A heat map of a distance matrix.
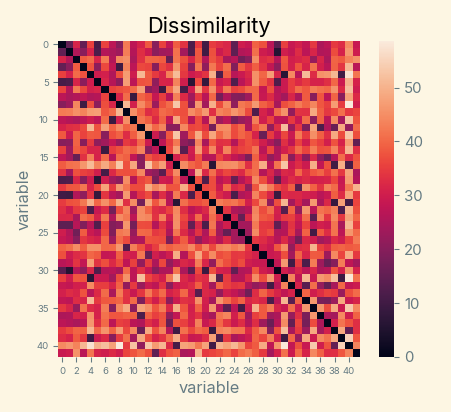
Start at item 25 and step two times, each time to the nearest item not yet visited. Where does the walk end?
23
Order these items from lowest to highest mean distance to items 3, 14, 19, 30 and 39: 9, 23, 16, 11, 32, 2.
32, 2, 23, 11, 9, 16
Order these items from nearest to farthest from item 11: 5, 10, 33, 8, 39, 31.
33, 5, 10, 8, 39, 31
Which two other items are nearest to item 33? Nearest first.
19, 26
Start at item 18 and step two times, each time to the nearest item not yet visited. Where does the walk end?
20
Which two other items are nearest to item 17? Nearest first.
6, 14
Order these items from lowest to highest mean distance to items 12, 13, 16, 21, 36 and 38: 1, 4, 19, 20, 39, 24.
1, 20, 24, 19, 39, 4
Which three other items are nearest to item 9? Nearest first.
27, 32, 29
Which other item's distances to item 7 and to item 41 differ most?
10
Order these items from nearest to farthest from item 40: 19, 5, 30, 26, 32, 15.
32, 15, 26, 19, 30, 5
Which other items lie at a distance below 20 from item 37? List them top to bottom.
15, 29, 32, 34
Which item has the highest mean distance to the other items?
40
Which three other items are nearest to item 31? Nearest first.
4, 39, 22
